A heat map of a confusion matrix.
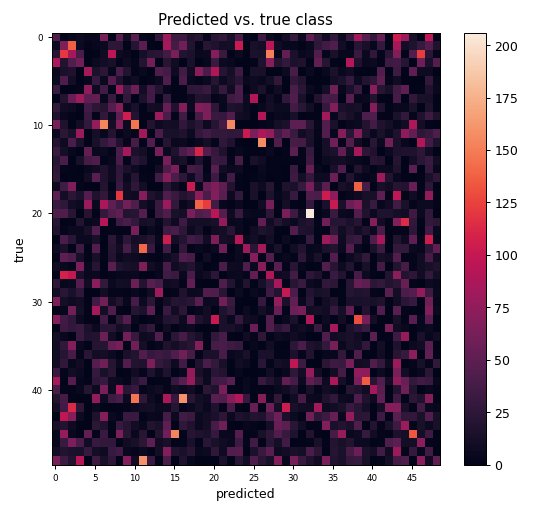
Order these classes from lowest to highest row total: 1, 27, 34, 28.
34, 27, 28, 1
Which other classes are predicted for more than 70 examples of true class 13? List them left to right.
9, 18, 38
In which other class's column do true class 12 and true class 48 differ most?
11
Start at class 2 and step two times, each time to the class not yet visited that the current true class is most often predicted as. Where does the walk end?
1
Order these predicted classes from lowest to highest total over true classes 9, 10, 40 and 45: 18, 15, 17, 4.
17, 18, 4, 15
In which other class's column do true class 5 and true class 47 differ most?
43
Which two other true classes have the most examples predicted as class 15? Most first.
45, 2
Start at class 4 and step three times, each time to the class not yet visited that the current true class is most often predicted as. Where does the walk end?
38
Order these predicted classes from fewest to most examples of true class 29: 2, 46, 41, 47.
41, 2, 47, 46
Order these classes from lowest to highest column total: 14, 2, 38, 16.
16, 2, 38, 14
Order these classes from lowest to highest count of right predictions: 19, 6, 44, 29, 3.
6, 3, 44, 29, 19
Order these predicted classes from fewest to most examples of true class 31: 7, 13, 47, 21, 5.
13, 21, 7, 47, 5
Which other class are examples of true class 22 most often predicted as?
10
